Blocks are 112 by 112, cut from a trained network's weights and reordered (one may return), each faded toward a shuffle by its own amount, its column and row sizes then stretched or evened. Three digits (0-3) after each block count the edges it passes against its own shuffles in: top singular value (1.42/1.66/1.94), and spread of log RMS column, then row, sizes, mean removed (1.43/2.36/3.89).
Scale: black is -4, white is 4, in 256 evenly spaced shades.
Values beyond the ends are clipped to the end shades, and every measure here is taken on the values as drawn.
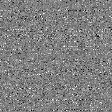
0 0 2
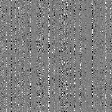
1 3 1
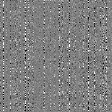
2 3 1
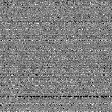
3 0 2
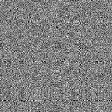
3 1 1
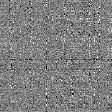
2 2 0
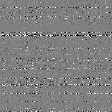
3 1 3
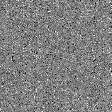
0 1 0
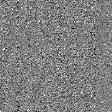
0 2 1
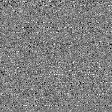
1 0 2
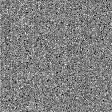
0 0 0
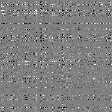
1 2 3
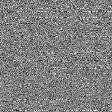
3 0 2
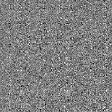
2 2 1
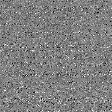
0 0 2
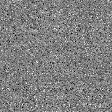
0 0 1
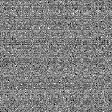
3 1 0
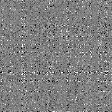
1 2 2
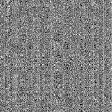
2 1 1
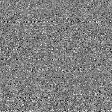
1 0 2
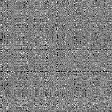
3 2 1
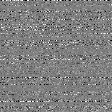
1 0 3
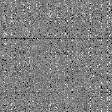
1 2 1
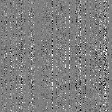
1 3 1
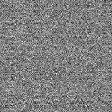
3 1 1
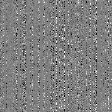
1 3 0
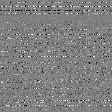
2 0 3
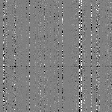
3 3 0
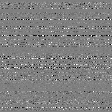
2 0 3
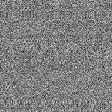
3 0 0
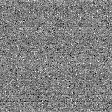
1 0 0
